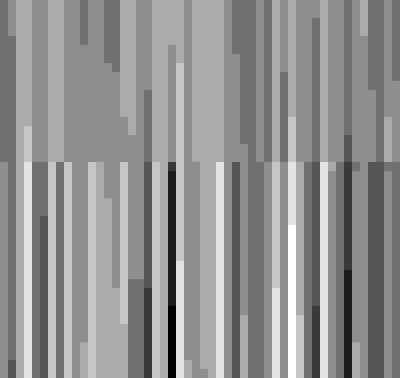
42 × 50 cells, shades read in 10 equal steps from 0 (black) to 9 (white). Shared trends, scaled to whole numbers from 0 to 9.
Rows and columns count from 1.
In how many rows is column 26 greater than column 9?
18
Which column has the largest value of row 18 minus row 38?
22
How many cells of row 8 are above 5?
16
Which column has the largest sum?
37
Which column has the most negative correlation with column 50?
36
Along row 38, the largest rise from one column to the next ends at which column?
23
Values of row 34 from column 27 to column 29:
6 8 5
